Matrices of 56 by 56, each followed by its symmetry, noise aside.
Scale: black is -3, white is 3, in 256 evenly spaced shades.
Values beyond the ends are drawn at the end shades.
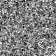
symmetric.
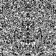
mirrored left to right.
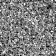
symmetric across the other diagonal.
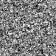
same after a half turn.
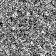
symmetric.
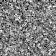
symmetric.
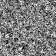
symmetric across the other diagonal.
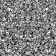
mirrored left to right.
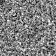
symmetric.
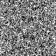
same after a half turn.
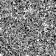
symmetric across the other diagonal.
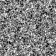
same after a half turn.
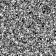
symmetric across the other diagonal.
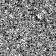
symmetric across the other diagonal.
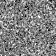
symmetric across the other diagonal.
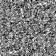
same after a half turn.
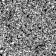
symmetric across the other diagonal.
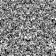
mirrored left to right.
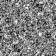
same after a half turn.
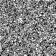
symmetric.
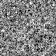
symmetric.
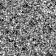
symmetric across the other diagonal.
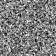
same after a half turn.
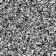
symmetric.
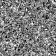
symmetric across the other diagonal.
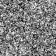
same after a half turn.
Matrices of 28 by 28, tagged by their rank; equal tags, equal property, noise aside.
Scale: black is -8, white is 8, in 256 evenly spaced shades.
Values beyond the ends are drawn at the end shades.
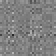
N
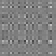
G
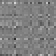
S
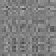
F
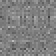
N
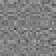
N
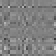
S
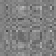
S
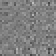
N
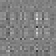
S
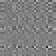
S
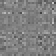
N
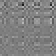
S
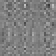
F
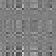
G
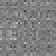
N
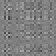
S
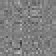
N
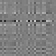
G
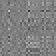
F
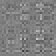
F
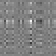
G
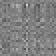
F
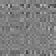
F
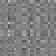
S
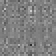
N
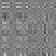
F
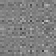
F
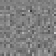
F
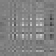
G
